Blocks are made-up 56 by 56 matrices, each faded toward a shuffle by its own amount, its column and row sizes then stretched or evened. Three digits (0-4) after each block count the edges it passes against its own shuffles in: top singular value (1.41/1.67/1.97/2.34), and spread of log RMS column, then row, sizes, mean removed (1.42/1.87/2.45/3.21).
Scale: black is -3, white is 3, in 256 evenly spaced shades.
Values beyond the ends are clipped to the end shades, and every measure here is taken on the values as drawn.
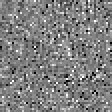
1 0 0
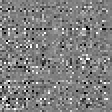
3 3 3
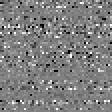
0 0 4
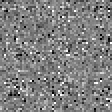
0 2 2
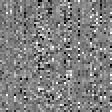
1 4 0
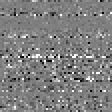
0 0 4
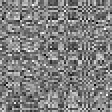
4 0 2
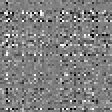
3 3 4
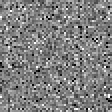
1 0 1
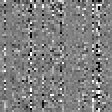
2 4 2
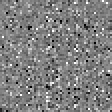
0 2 0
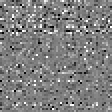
3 1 3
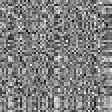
4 2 0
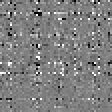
1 3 3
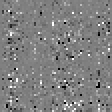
1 3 2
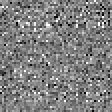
2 1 2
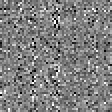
1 3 1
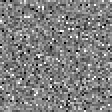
0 0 0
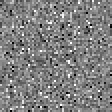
0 2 0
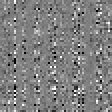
3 4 1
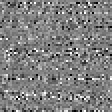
0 0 4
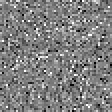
1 0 0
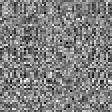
4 1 1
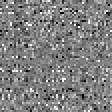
2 0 3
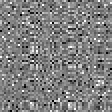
4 1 1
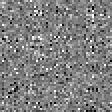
0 2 1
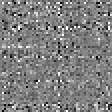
1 2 3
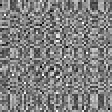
4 0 0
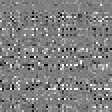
4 2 4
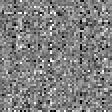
1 2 2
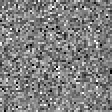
0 1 0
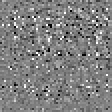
1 1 3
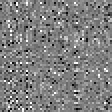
3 2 1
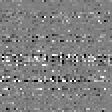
3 1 4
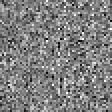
0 2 0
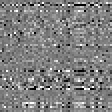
4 1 4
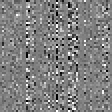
3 4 0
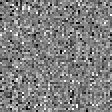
1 1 1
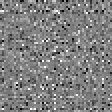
3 2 2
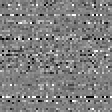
2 1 4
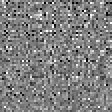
3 1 2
